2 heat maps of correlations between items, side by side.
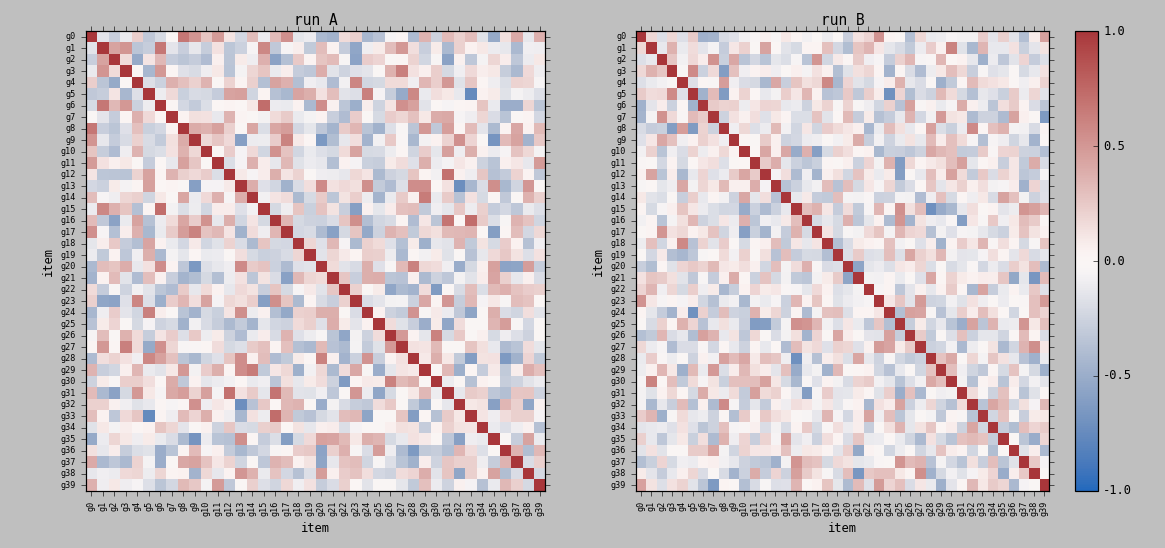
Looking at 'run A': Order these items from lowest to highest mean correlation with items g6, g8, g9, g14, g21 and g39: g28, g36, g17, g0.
g28, g36, g17, g0
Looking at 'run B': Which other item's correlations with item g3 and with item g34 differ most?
g8
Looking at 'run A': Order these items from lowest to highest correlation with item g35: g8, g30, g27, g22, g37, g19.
g8, g37, g27, g30, g19, g22
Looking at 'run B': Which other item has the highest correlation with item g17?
g2
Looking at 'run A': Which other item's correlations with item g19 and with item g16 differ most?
g33
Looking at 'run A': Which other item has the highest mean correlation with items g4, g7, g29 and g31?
g23
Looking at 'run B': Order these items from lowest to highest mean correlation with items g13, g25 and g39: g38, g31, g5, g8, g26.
g26, g31, g5, g38, g8
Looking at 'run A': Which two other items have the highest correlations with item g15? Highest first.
g6, g1
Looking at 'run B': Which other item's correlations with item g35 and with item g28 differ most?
g30
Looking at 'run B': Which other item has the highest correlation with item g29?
g7
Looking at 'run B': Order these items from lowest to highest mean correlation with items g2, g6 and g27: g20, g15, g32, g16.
g16, g32, g15, g20
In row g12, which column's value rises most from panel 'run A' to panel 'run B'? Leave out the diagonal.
g1
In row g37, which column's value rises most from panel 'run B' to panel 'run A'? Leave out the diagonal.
g0
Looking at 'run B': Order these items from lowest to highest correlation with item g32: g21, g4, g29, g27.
g29, g27, g21, g4
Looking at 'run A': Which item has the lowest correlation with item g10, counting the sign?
g2
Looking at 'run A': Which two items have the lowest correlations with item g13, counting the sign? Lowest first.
g32, g9
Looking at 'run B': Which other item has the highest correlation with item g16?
g25
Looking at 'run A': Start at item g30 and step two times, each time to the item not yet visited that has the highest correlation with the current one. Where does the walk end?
g27
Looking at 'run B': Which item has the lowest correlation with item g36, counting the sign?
g21
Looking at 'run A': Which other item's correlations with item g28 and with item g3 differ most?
g5
